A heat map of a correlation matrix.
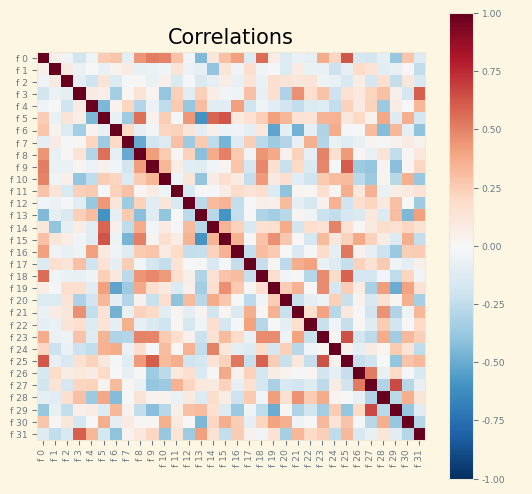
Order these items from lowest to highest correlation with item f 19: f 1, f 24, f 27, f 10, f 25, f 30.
f 27, f 24, f 1, f 10, f 25, f 30
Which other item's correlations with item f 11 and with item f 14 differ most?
f 20
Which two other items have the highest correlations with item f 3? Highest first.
f 31, f 21
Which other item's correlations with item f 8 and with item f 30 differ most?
f 7
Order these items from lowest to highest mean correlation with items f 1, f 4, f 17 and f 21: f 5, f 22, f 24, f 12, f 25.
f 24, f 12, f 5, f 25, f 22
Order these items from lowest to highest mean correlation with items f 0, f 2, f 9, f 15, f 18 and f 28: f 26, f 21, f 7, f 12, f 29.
f 29, f 7, f 26, f 12, f 21
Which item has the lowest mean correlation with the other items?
f 13
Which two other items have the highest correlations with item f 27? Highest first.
f 29, f 26
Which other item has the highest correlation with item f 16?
f 25
